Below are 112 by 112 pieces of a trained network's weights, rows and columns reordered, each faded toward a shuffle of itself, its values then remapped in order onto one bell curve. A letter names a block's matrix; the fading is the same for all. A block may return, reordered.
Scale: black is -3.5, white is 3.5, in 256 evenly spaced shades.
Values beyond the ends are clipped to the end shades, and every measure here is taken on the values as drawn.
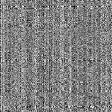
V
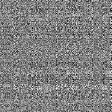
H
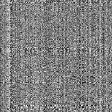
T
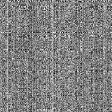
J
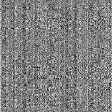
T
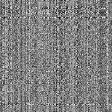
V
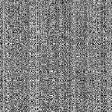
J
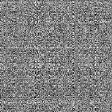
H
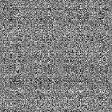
H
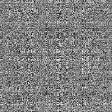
H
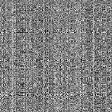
J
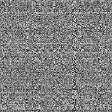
H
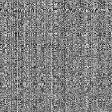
J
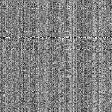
V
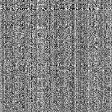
V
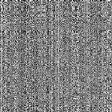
J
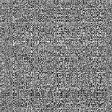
H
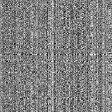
V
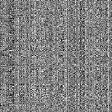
T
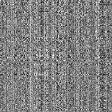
T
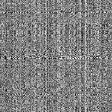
T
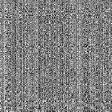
T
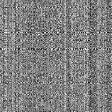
V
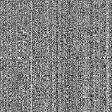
T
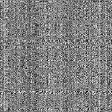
J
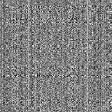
J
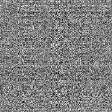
H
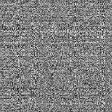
H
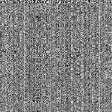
J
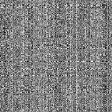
T
